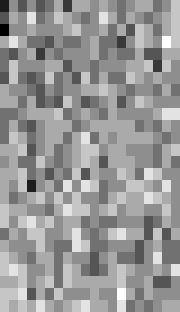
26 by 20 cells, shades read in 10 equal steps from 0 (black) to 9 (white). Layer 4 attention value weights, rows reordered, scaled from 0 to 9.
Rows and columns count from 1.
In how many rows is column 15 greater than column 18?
14
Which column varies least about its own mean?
13
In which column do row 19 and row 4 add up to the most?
19
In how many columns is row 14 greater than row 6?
9
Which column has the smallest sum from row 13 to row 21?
12
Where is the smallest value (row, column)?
3, 1
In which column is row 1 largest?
20
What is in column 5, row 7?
4
